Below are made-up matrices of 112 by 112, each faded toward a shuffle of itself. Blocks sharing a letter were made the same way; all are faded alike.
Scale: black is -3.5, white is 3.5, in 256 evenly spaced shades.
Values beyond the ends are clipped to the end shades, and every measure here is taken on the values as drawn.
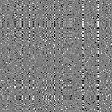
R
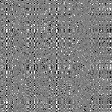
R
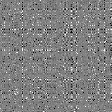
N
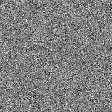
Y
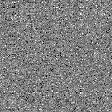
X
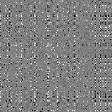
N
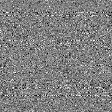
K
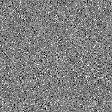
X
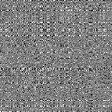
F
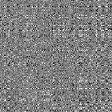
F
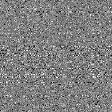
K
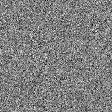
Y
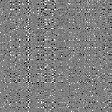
N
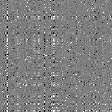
N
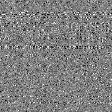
K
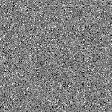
X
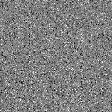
X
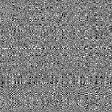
F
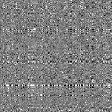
F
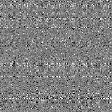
F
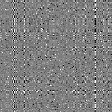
R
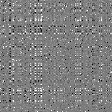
N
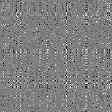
N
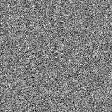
Y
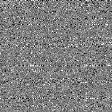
K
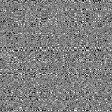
F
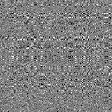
F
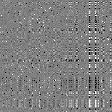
R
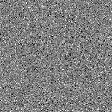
X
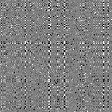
R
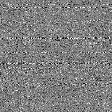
K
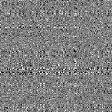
F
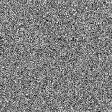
Y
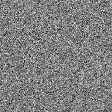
Y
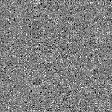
X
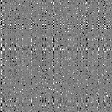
N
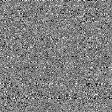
K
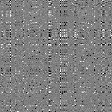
N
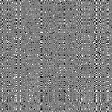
R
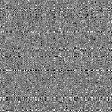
F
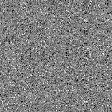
X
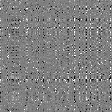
N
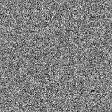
Y
